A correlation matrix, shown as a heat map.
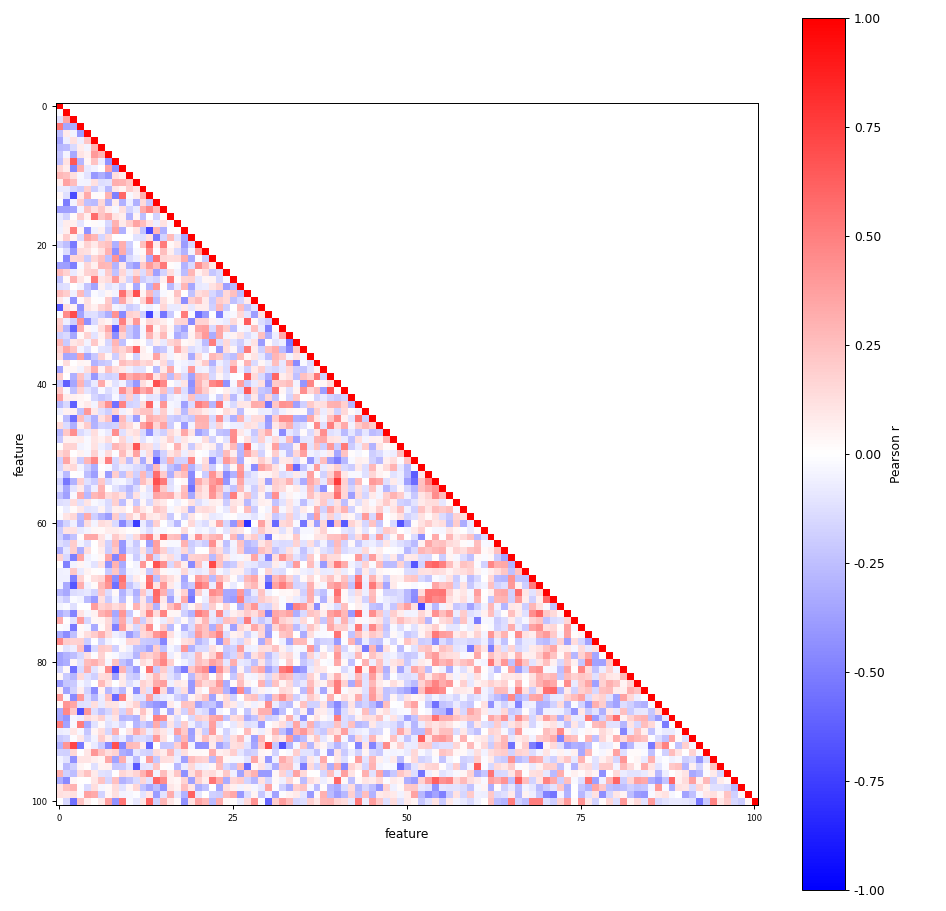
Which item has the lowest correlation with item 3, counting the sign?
87
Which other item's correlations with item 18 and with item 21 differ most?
13
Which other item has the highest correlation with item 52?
91
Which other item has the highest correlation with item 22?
66
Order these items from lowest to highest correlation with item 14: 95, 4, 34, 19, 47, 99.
19, 99, 4, 47, 34, 95
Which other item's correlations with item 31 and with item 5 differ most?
39
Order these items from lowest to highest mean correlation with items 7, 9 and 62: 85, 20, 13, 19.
19, 85, 20, 13
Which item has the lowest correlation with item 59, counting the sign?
78
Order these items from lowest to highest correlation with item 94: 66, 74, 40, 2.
2, 66, 74, 40
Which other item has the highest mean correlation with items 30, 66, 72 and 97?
22
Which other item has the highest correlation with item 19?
99
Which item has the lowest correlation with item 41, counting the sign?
60
